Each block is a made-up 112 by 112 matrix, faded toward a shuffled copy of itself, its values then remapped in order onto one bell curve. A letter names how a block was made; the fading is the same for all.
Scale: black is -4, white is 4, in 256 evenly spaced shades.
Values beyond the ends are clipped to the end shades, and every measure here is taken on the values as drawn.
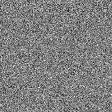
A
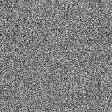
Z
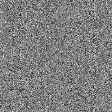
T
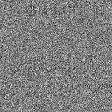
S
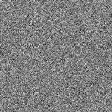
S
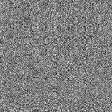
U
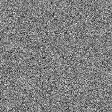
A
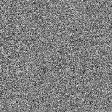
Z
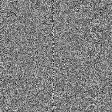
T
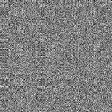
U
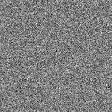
S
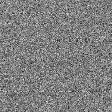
A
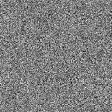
S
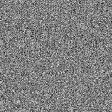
Z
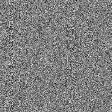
T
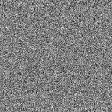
Z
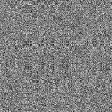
U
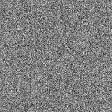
S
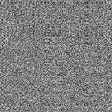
U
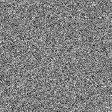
A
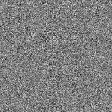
S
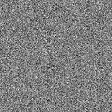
S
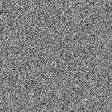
S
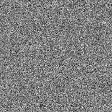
A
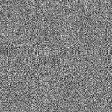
U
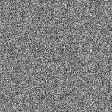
S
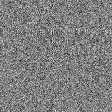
S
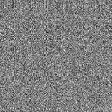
U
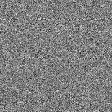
A
